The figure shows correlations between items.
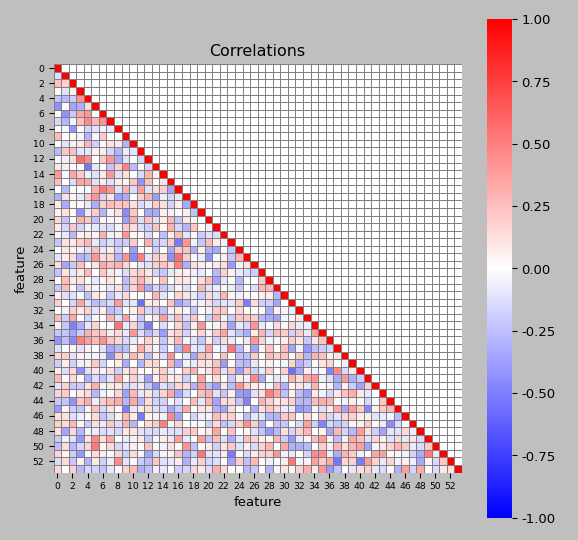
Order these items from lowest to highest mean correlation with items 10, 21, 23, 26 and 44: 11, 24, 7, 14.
24, 11, 14, 7
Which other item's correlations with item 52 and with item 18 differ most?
40
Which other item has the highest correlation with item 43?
28
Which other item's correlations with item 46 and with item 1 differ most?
11
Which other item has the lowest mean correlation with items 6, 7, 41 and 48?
1
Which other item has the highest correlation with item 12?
3
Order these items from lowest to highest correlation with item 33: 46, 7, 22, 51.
51, 22, 46, 7
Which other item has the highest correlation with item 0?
14
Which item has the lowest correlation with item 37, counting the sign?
52
